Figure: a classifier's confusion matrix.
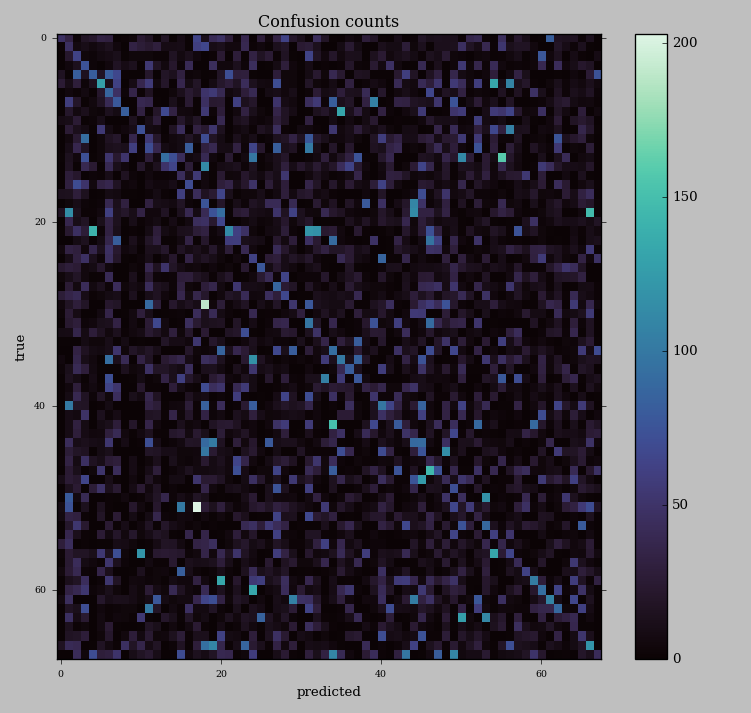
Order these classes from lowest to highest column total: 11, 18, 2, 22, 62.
22, 62, 11, 2, 18
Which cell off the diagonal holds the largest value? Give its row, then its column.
51, 17
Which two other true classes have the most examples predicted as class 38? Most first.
18, 56
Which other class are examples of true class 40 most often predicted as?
1
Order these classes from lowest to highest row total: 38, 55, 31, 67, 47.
55, 38, 31, 47, 67
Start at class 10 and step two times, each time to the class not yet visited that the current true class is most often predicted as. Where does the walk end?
54
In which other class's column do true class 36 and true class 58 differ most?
15
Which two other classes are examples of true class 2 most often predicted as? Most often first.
60, 31
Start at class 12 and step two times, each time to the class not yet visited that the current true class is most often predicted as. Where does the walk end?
46
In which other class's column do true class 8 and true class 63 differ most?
35
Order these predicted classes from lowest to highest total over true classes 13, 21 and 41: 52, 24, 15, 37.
52, 15, 37, 24
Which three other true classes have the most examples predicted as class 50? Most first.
63, 13, 53
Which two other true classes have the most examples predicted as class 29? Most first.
61, 34
